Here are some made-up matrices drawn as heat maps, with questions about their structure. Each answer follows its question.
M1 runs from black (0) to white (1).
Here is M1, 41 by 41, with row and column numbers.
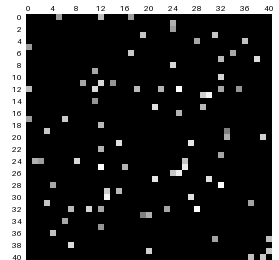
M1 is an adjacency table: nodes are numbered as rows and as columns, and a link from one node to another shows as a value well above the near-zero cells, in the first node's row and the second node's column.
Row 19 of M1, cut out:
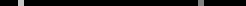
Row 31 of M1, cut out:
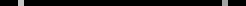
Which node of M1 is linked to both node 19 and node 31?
node 3
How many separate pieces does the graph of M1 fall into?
3
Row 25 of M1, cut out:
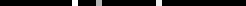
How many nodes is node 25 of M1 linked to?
3
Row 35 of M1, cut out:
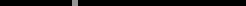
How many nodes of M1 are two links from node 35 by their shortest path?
6
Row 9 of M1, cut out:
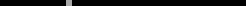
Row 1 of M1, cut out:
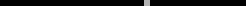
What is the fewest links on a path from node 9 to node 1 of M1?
6
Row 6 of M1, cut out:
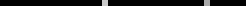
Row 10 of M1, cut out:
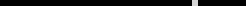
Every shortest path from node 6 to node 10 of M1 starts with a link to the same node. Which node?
node 17
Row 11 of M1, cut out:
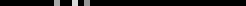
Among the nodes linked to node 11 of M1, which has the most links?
node 12
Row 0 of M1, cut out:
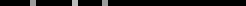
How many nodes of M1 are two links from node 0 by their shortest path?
7
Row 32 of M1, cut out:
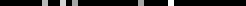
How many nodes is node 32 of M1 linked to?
5
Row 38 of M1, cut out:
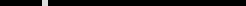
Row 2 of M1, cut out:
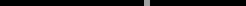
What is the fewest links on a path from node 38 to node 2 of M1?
7
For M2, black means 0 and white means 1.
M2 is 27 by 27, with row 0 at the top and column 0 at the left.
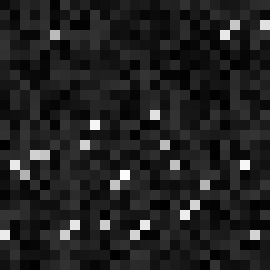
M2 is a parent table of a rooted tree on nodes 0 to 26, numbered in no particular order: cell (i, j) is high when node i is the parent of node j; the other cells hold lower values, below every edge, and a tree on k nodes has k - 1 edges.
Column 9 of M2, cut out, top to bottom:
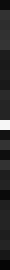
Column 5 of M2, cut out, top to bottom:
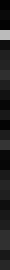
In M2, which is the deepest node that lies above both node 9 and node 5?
3
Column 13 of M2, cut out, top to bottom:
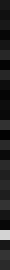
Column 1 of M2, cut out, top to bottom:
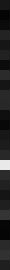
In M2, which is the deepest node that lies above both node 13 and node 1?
16
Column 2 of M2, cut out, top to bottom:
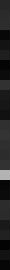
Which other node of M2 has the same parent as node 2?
12
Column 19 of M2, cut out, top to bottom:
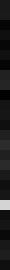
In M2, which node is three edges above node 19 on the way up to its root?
21
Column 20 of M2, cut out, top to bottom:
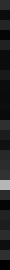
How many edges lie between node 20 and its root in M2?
2
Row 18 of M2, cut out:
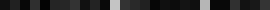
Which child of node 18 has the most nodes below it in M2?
11
